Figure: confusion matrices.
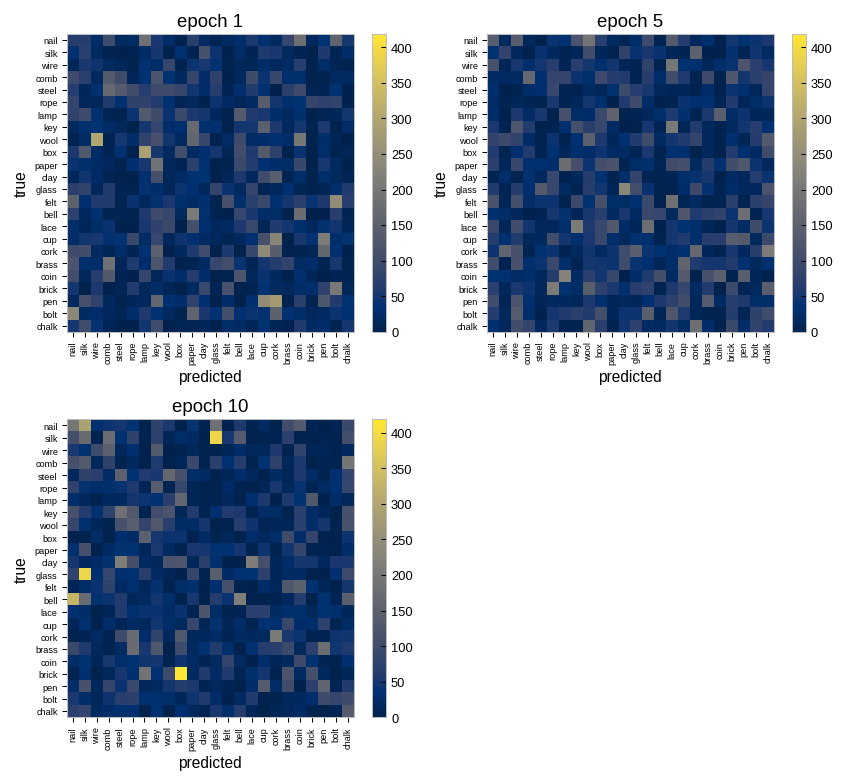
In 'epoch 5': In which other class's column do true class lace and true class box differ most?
key
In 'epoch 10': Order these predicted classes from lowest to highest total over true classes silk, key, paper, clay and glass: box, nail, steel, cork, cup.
cork, box, cup, nail, steel
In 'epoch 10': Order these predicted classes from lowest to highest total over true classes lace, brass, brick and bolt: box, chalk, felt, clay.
felt, chalk, clay, box
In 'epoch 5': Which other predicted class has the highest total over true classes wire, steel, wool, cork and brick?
chalk
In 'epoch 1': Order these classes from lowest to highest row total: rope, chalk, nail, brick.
chalk, brick, rope, nail
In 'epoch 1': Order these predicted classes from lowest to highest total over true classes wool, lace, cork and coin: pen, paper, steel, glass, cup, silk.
glass, steel, silk, pen, cup, paper
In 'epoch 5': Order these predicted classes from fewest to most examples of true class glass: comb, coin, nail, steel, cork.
coin, comb, nail, cork, steel
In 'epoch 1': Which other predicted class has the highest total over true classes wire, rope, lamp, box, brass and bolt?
nail
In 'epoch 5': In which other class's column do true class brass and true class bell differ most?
pen
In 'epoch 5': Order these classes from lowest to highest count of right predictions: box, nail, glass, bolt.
box, bolt, glass, nail
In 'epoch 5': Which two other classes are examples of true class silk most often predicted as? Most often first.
cork, wool
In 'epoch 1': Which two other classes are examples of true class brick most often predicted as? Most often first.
bolt, felt
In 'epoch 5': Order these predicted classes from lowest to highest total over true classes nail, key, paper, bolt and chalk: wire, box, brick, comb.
comb, brick, box, wire
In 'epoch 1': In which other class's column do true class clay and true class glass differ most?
cork
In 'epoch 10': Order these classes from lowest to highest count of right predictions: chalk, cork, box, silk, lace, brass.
box, lace, brass, chalk, silk, cork
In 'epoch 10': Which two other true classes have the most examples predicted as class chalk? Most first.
comb, bell
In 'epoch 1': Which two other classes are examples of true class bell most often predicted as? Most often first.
paper, coin
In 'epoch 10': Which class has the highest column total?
silk
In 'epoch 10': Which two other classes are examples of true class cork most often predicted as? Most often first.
rope, box
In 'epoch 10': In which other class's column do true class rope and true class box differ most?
lamp
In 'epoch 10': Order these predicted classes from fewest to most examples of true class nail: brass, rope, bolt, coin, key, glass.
bolt, rope, key, brass, coin, glass
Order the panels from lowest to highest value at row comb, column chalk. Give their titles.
epoch 1, epoch 5, epoch 10
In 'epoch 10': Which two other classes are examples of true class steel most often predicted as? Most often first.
wool, box
